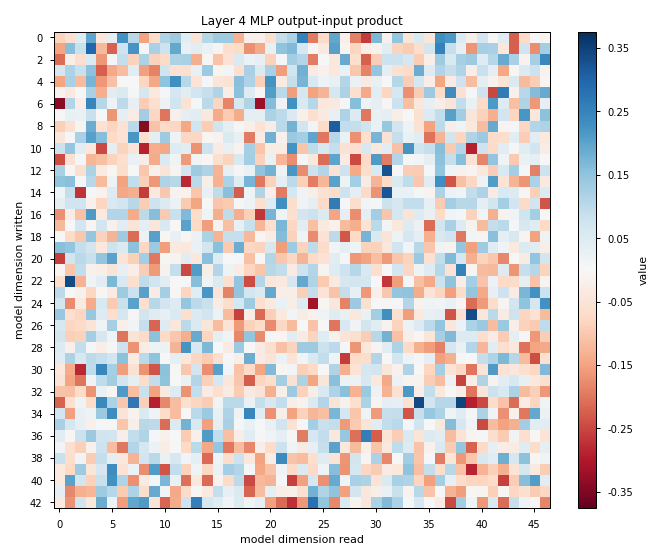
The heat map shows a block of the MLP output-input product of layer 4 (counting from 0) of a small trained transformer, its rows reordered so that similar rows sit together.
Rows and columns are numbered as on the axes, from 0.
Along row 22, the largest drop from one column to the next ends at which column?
2
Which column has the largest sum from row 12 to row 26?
36
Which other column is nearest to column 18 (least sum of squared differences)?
35
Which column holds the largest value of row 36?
29
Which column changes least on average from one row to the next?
11
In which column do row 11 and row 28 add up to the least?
28
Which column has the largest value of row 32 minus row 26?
26
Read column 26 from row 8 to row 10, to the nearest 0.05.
0.3 0.1 0.1
